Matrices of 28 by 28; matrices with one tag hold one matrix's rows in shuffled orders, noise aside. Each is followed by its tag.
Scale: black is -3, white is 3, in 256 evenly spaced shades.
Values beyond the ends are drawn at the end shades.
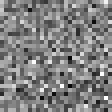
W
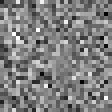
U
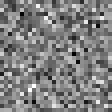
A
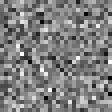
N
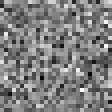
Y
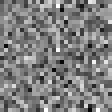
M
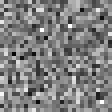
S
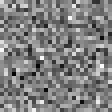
S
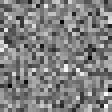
Y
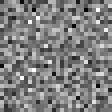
A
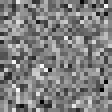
U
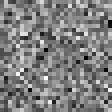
N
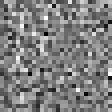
N
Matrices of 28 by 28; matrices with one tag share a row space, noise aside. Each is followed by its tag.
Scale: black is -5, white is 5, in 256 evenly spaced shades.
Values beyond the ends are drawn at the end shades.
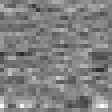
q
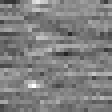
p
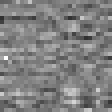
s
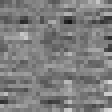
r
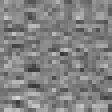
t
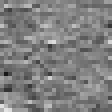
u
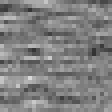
p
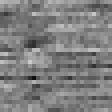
p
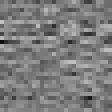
s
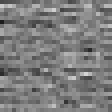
s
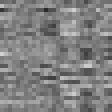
s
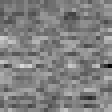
s
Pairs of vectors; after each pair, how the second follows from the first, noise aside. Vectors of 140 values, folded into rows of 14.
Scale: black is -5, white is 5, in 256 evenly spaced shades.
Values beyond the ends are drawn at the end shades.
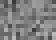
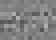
reversed, partly zeroed.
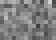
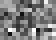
wrapped around, scaled up.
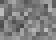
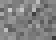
reversed, partly zeroed.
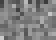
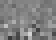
reversed, partly zeroed.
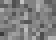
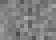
reversed, negated, shrunk.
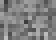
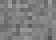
reversed, shrunk.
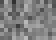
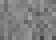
reversed, shrunk.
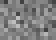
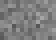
reversed, shrunk.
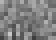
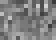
reversed.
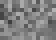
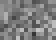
reversed, negated.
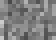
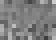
reversed, partly zeroed.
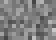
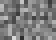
reversed.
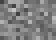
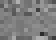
reversed, partly zeroed.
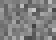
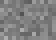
reversed, shrunk.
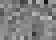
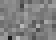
reversed, partly zeroed.
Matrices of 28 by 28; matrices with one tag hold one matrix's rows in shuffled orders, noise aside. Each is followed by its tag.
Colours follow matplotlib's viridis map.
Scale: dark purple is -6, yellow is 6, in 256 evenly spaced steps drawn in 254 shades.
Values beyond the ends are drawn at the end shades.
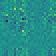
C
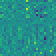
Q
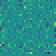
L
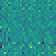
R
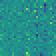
Q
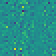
C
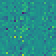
C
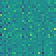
R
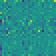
R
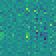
Q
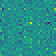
L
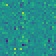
C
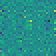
L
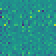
R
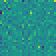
R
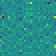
L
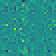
C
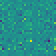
L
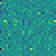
R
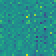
Q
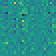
C
